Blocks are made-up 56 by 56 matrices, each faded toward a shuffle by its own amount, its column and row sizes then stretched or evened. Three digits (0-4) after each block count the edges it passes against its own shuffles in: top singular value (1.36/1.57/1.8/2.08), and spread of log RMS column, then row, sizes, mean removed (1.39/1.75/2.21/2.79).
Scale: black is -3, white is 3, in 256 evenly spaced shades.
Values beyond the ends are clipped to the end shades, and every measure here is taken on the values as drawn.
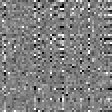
4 4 3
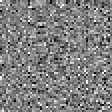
3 2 0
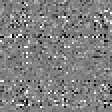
1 2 4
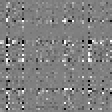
4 4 4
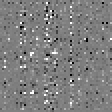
0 4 2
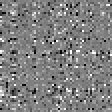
4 2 3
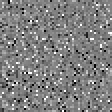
0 0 0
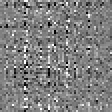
3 4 1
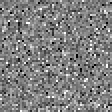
0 0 0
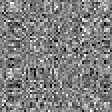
4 2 0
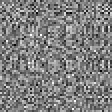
4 0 1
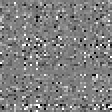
0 3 4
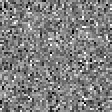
1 1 0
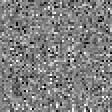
1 2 1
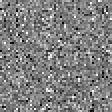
1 2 0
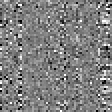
4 4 1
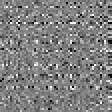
4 2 4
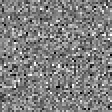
1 1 2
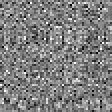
4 0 2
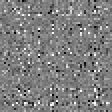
1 3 3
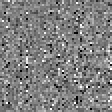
0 3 1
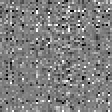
1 4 2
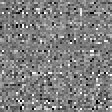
2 2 4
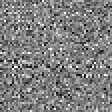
3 0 2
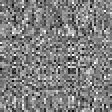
4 3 0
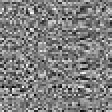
4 1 3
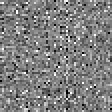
3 3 0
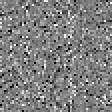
0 2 0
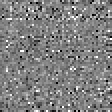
1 1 3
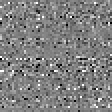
1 1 4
